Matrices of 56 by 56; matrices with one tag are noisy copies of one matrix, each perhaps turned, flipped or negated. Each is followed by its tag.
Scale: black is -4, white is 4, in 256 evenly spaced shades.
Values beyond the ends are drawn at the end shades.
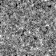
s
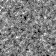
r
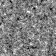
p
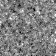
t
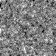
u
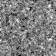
s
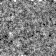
t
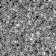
r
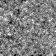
t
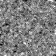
u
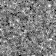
s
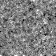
t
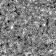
p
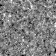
u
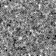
s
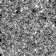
t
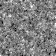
u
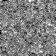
u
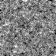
u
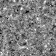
p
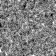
u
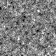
r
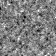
r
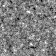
p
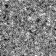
s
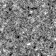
p
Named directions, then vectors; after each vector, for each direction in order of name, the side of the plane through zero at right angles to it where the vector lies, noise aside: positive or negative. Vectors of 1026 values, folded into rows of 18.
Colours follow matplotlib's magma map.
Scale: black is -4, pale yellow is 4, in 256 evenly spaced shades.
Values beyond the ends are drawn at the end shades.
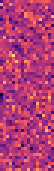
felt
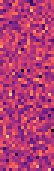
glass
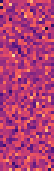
positive, negative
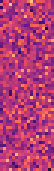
positive, negative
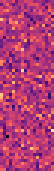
negative, negative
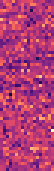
negative, negative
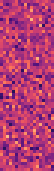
positive, positive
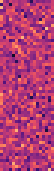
negative, positive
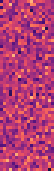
positive, negative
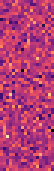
positive, positive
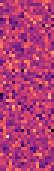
positive, positive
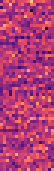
positive, negative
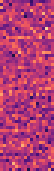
negative, positive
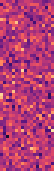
negative, negative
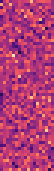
positive, negative
